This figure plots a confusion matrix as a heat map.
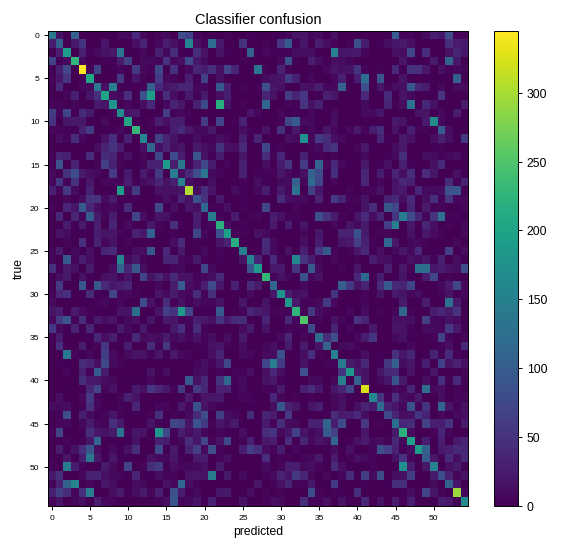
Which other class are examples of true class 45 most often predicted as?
36
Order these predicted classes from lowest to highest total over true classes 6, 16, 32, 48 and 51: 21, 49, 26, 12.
12, 26, 49, 21
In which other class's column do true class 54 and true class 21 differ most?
46
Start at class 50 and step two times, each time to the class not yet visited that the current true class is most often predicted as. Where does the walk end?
14
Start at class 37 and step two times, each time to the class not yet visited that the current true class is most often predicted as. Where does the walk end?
9
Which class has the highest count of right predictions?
4
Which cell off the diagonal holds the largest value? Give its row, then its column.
8, 22
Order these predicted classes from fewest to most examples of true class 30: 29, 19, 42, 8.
42, 29, 19, 8
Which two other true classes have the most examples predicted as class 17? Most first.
32, 15
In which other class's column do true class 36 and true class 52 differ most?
3
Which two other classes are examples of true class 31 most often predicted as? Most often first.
52, 12
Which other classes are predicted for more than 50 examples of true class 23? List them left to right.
13, 19, 22, 40
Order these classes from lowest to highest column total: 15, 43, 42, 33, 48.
42, 48, 43, 15, 33
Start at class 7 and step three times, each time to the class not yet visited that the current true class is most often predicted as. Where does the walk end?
41
